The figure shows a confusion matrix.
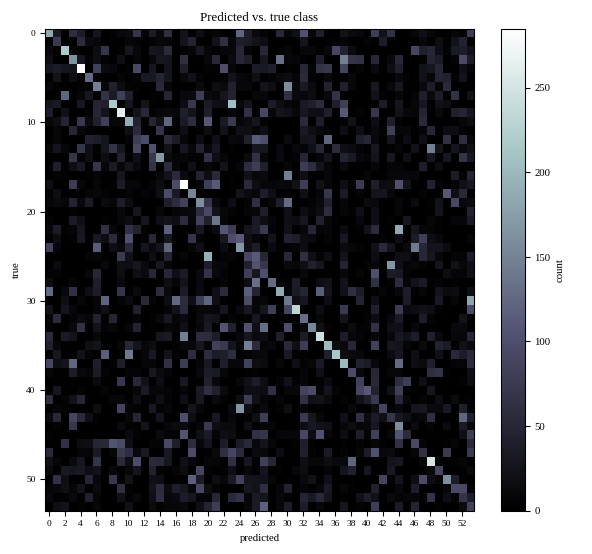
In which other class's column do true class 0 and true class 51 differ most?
24
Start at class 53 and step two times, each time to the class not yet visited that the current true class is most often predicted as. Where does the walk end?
41
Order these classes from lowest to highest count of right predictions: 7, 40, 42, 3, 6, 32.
7, 42, 40, 32, 6, 3
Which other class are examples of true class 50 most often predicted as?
18
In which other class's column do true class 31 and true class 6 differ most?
53
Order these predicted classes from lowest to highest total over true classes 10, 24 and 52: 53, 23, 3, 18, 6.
3, 53, 18, 23, 6
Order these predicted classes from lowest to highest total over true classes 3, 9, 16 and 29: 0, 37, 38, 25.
38, 0, 25, 37
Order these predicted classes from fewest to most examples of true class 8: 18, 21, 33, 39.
39, 21, 33, 18
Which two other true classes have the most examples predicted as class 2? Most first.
7, 46
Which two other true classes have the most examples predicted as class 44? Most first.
22, 37
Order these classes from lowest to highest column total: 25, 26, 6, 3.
3, 6, 26, 25
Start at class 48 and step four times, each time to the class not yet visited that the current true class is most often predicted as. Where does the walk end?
30
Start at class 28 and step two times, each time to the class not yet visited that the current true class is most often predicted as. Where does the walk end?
43
